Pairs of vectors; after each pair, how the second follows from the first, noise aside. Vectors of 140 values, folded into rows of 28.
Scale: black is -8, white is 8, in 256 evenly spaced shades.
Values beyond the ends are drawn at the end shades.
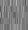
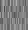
copied.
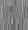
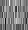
reversed, negated, scaled up.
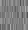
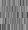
copied.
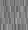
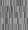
reversed, negated.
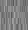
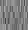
wrapped around.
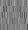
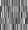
reversed, negated, scaled up.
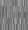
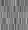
negated.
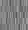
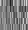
scaled up.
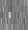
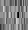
reversed, negated, scaled up.
